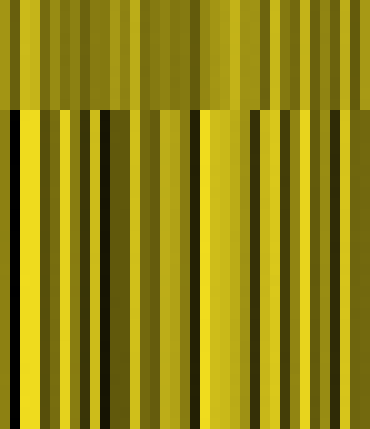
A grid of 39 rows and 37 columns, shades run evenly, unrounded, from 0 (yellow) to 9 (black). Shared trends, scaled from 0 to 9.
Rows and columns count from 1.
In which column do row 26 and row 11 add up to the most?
2
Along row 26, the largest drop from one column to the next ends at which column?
3
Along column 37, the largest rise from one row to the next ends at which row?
11
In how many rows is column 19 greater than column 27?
29
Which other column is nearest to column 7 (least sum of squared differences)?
21
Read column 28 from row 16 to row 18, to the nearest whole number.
1 1 1
